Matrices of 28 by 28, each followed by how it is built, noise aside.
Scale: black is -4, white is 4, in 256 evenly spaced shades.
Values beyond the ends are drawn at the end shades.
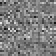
low rank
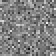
noise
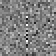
uneven columns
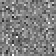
uneven columns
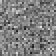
low rank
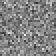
noise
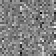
uneven columns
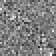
banded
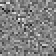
banded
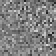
upper triangular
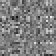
low rank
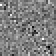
banded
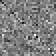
diagonal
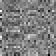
low rank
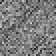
Hankel
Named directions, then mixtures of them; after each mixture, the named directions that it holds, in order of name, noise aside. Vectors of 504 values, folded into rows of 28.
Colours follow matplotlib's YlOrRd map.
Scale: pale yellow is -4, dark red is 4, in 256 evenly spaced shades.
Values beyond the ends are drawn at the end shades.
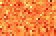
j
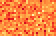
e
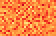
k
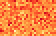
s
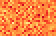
k.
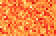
j, s.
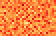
k.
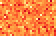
j.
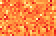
j.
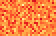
k, s.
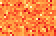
j.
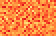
k.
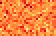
e, j.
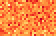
e, s.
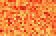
e, s.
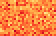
s.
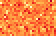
j.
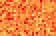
e.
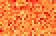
s.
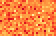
e.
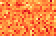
j, s.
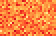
k, s.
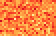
e, s.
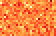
j.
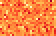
j.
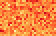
s.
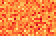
e, k.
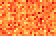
e, s.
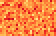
e, j.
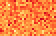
s.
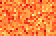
e, j.
